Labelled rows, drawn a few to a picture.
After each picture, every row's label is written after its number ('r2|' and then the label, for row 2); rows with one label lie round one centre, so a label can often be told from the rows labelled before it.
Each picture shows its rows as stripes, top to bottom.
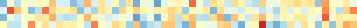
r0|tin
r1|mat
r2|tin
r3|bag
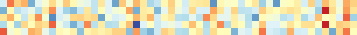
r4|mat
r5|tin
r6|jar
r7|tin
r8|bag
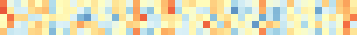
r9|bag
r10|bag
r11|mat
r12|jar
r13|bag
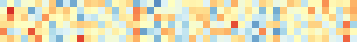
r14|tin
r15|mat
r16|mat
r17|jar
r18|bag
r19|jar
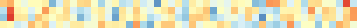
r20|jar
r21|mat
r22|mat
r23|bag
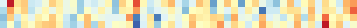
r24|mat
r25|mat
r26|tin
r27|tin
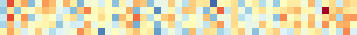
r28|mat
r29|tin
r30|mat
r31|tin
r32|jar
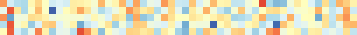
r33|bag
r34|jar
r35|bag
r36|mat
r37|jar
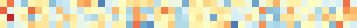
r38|jar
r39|bag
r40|mat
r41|bag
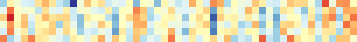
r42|tin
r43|mat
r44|mat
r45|mat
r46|mat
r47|bag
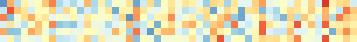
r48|tin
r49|mat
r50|bag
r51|tin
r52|bag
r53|tin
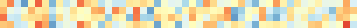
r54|jar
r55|bag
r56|bag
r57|jar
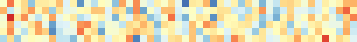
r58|mat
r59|bag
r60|mat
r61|jar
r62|jar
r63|tin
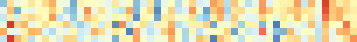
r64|tin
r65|tin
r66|tin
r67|mat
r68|bag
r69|mat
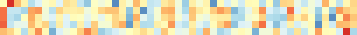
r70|mat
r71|bag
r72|bag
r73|bag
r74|jar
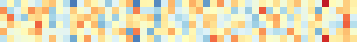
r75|tin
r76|bag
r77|jar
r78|jar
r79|bag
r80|tin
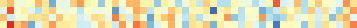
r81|jar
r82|mat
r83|bag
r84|mat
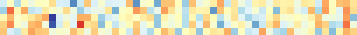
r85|tin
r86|mat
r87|jar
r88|jar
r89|bag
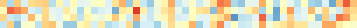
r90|bag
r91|mat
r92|bag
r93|tin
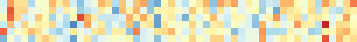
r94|mat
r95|mat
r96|jar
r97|tin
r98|bag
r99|tin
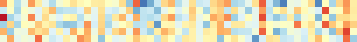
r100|bag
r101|tin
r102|bag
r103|tin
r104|bag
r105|jar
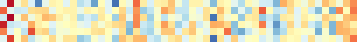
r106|mat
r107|bag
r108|mat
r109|bag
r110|bag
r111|mat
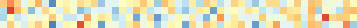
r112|jar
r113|mat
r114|tin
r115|jar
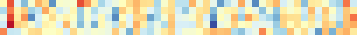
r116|jar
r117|mat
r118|mat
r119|mat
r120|bag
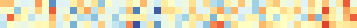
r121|jar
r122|tin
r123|mat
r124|tin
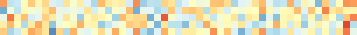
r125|bag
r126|tin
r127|mat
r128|jar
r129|bag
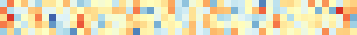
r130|mat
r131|bag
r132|jar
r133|jar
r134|tin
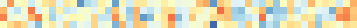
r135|mat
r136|bag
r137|bag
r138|mat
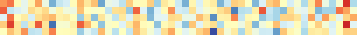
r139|jar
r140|bag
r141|mat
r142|jar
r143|mat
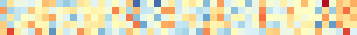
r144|tin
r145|bag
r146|tin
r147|bag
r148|jar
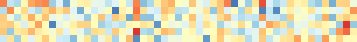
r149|bag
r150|mat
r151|bag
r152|jar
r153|bag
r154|tin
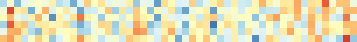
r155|tin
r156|mat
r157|jar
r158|mat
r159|mat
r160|jar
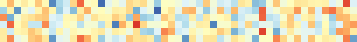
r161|jar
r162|tin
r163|bag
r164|mat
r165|bag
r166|jar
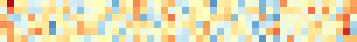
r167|mat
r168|mat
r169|bag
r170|jar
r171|jar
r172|mat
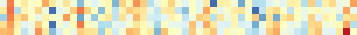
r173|mat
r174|jar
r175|mat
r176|jar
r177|jar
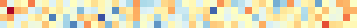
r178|bag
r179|mat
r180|jar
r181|tin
